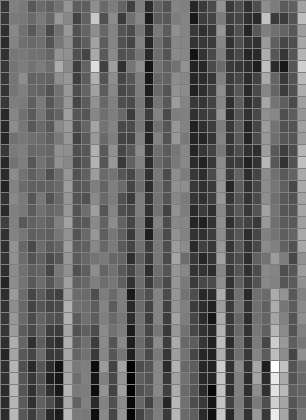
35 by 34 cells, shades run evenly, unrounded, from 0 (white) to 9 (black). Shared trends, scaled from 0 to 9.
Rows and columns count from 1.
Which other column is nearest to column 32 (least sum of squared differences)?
14
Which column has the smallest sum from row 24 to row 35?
31
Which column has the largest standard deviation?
11
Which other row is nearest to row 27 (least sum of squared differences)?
26
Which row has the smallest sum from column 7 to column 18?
6
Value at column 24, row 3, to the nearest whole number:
7
